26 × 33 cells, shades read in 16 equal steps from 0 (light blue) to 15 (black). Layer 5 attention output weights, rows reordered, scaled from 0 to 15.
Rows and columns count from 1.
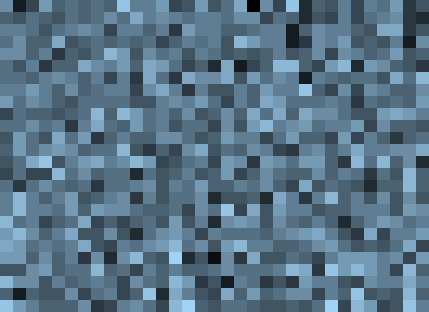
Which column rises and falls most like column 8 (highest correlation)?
30
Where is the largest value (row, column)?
1, 20
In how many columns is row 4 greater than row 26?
16
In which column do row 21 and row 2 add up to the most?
33
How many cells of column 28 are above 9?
8
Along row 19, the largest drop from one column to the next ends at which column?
18
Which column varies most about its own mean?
32
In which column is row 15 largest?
11
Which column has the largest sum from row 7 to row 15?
17
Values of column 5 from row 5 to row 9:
11 8 5 8 8
